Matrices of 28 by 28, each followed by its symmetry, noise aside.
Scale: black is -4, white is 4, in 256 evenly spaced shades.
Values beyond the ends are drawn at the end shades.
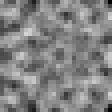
mirrored top to bottom.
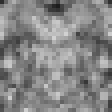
mirrored left to right.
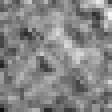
symmetric across the other diagonal.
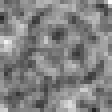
symmetric across the other diagonal.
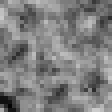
symmetric across the other diagonal.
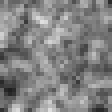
no symmetry.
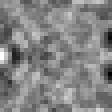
mirrored top to bottom.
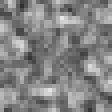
same after a half turn.
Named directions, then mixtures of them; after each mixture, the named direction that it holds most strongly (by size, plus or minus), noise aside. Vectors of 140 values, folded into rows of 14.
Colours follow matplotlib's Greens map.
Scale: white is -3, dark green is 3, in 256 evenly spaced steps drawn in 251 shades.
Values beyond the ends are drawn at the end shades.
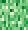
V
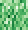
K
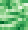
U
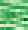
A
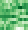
U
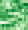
U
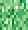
K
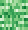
A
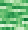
A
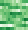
A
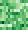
U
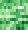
U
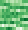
A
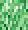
K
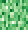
V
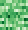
A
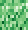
K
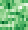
U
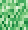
K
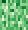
V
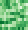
U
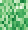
K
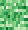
A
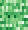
A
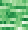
A
